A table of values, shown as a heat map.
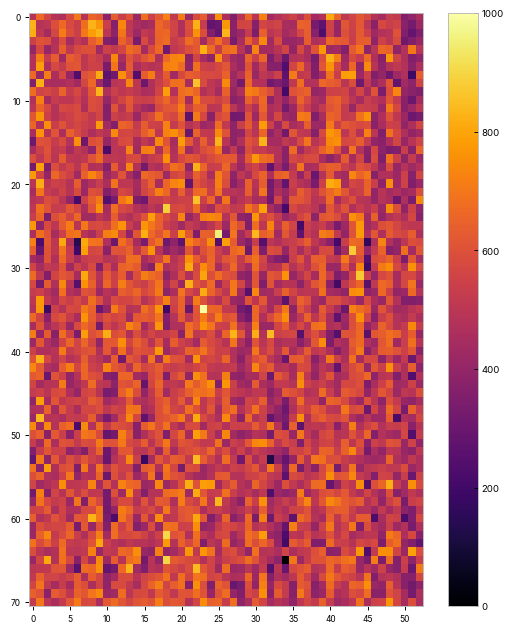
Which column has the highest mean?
22
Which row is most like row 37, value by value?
4
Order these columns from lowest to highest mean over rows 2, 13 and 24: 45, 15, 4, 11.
11, 45, 15, 4
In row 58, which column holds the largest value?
25
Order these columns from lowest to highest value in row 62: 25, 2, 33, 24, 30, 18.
33, 24, 25, 30, 2, 18
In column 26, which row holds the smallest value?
26
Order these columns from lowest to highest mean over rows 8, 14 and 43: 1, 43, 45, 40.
43, 45, 40, 1
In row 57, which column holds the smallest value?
32
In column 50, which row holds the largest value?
28
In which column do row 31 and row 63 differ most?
34
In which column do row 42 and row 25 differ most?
36
